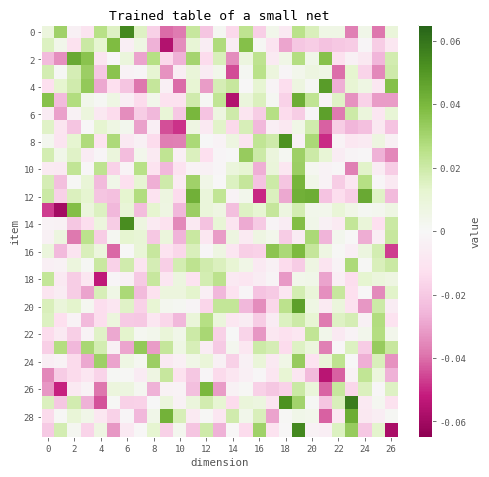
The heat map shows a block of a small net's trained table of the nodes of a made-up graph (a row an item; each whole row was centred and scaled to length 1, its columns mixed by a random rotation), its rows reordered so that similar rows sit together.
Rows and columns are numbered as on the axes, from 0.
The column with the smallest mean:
10
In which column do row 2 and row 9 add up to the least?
25
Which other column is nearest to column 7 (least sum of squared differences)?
17
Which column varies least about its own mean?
20
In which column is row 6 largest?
21
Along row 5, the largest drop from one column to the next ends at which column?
14
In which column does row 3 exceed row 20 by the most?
16
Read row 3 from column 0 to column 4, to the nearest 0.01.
0.02 0 0.02 0.03 -0.02
